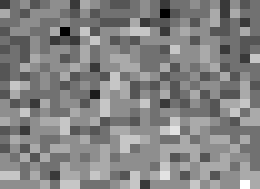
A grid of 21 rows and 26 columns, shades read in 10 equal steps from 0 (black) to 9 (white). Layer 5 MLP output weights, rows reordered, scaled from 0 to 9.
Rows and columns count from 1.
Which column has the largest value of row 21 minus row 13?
25
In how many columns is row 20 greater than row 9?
16
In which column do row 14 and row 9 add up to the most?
7
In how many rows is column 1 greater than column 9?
6
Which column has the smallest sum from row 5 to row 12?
1
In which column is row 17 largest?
13
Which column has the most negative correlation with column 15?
22
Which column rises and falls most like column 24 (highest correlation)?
11
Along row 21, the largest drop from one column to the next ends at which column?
15
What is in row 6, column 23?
2
